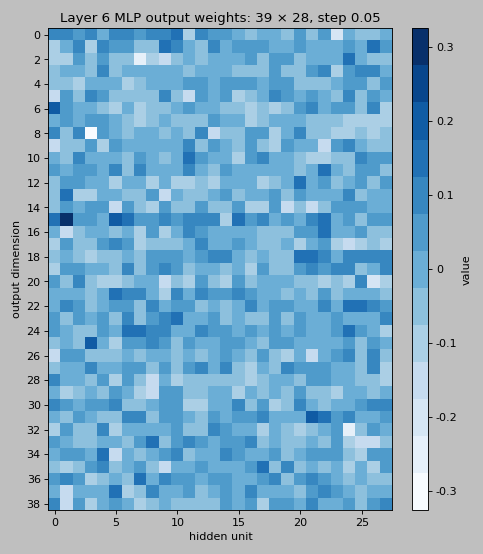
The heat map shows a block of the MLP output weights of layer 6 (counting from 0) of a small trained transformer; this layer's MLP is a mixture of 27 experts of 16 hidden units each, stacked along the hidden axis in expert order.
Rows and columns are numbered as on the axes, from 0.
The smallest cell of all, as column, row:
3, 8
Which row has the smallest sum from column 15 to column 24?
32
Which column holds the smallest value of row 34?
5
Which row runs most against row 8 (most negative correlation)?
25
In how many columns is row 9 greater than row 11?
7
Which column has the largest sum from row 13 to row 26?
6
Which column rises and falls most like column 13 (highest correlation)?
10
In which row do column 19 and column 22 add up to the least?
14
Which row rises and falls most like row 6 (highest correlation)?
28
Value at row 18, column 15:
0
